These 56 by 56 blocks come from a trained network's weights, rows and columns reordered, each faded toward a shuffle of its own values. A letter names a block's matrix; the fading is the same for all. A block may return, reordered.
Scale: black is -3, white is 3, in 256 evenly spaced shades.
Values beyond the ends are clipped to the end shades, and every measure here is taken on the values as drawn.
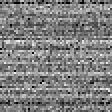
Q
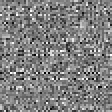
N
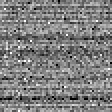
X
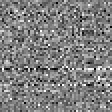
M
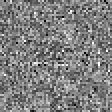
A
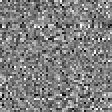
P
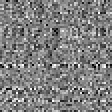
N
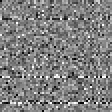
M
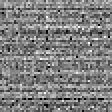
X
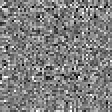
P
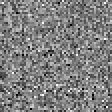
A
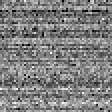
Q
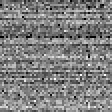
X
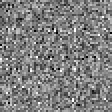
A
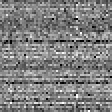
Q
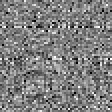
M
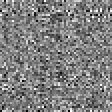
P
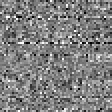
M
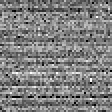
Q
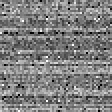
X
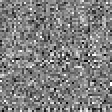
P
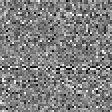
N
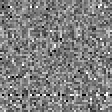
A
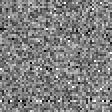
A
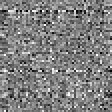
N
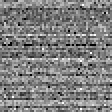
Q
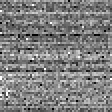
X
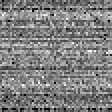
Q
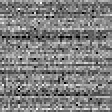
Q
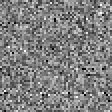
A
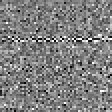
M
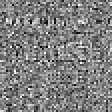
P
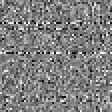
M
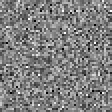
A
